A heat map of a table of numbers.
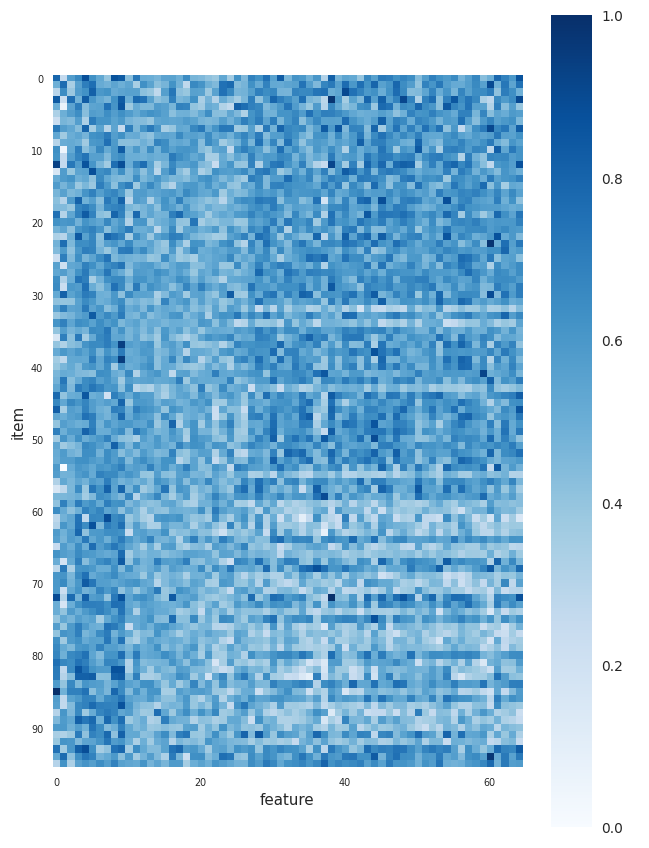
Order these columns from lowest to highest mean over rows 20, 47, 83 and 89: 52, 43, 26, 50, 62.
50, 26, 62, 52, 43
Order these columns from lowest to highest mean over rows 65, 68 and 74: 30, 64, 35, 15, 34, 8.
30, 64, 15, 35, 34, 8
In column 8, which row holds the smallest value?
40
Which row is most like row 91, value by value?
57
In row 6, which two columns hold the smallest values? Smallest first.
0, 4
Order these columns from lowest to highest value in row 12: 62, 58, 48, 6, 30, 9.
6, 58, 62, 30, 48, 9
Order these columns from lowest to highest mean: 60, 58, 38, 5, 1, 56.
1, 60, 58, 56, 38, 5
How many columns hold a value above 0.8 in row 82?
3
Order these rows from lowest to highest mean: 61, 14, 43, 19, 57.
61, 43, 57, 14, 19
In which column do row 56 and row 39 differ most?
9
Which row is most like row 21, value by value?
24
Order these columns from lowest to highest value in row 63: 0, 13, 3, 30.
13, 0, 30, 3
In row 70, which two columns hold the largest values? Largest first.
4, 5
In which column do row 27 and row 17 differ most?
37
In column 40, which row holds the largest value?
2
